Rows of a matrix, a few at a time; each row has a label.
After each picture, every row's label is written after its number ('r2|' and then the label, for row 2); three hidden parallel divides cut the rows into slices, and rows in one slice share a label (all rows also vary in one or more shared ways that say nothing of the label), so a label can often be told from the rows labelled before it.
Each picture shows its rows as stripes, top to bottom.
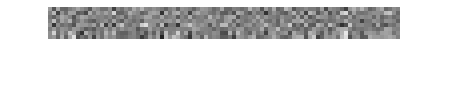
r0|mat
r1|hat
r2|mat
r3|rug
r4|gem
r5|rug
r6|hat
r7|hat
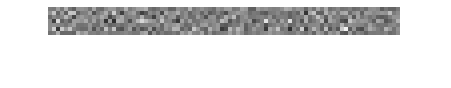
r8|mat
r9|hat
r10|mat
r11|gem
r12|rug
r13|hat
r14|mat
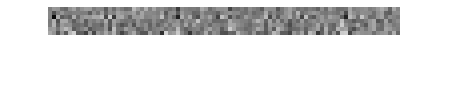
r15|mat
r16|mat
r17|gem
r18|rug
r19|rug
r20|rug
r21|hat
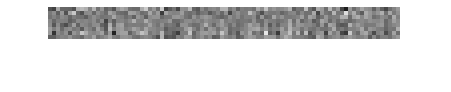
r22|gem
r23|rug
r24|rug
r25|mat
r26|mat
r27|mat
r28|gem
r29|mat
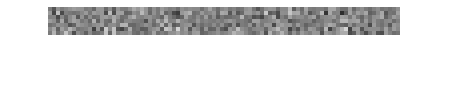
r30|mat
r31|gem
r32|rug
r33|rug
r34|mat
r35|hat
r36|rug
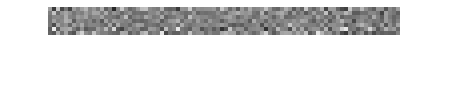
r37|gem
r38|rug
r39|mat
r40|rug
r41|mat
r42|hat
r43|gem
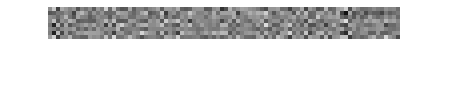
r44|hat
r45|gem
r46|mat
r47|hat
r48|gem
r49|rug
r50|gem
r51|hat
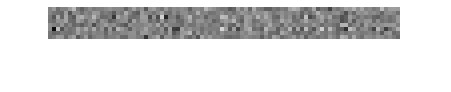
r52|rug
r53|mat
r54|gem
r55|mat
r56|rug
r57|gem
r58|mat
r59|rug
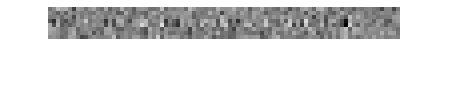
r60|mat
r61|rug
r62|mat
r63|gem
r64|gem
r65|rug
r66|rug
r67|rug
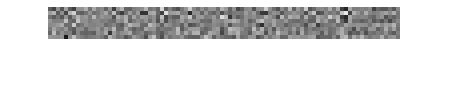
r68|gem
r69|hat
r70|gem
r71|mat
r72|rug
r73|rug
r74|rug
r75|rug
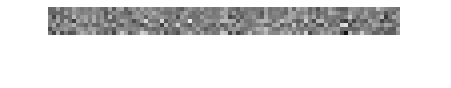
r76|mat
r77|mat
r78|mat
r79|gem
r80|hat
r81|mat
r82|gem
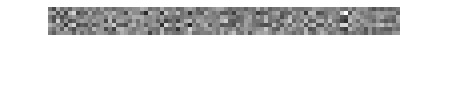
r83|mat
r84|hat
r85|mat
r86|gem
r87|hat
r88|gem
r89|mat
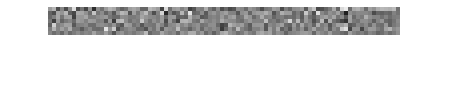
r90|hat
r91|gem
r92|mat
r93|gem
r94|rug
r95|hat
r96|mat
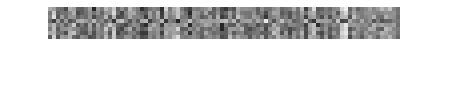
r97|hat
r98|hat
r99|hat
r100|gem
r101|hat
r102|hat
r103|hat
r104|hat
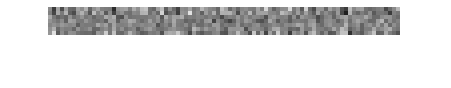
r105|gem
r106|gem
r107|rug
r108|rug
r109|rug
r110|rug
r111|hat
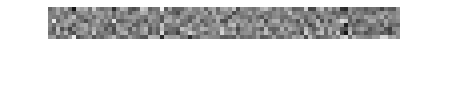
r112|gem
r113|mat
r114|rug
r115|hat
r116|mat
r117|gem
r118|gem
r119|hat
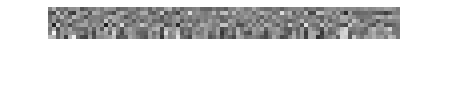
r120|rug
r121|gem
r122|rug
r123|rug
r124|gem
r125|hat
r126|hat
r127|hat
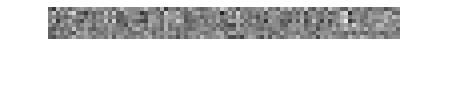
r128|gem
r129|hat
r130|rug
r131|hat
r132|rug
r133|rug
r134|mat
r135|mat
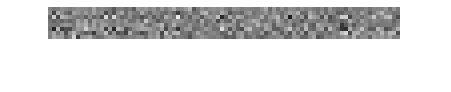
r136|mat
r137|mat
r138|hat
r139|mat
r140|mat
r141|gem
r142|hat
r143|rug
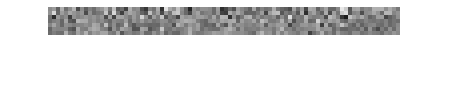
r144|hat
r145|hat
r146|gem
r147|mat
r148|rug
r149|mat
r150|mat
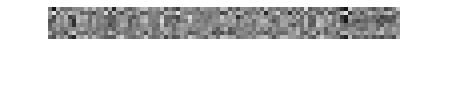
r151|gem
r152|hat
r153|gem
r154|gem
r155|mat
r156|mat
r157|rug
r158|gem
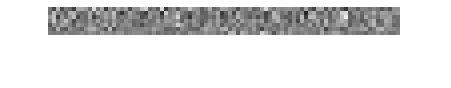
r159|gem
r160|hat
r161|hat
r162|rug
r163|rug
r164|mat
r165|mat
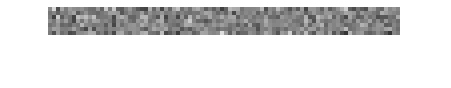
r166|hat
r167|rug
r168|gem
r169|mat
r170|mat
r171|rug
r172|gem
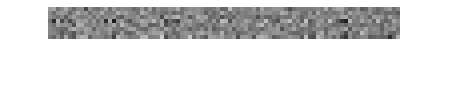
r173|rug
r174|mat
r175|rug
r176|gem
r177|mat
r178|rug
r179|mat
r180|gem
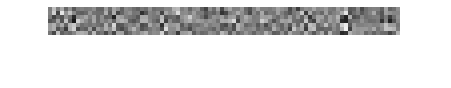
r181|rug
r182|hat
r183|gem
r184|gem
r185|hat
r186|hat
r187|gem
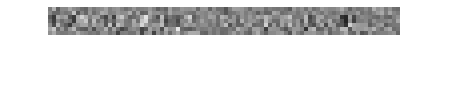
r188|rug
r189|rug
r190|gem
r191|gem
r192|gem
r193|hat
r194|rug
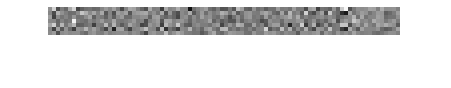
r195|hat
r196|gem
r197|mat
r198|rug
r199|hat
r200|gem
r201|rug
